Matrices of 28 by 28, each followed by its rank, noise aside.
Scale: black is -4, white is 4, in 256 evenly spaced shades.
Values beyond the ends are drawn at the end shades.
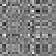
two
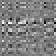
two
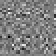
three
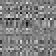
three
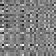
two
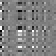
one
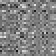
three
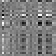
one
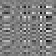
one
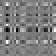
one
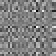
two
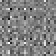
three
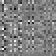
three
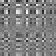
one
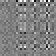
one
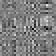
three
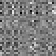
three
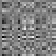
two
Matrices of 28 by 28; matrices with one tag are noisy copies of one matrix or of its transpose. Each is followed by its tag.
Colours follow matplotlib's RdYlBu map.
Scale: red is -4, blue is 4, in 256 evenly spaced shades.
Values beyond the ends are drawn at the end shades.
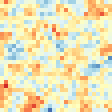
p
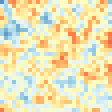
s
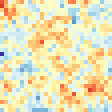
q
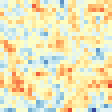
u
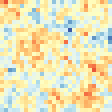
q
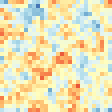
s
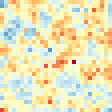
s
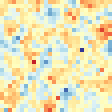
p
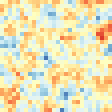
p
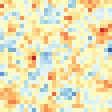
p
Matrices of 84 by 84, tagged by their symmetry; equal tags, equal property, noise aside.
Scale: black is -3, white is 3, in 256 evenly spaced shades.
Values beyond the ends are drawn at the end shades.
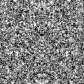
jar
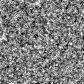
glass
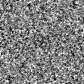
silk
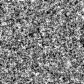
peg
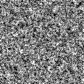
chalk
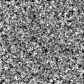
chalk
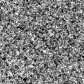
chalk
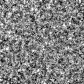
glass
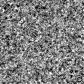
glass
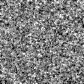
peg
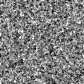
peg
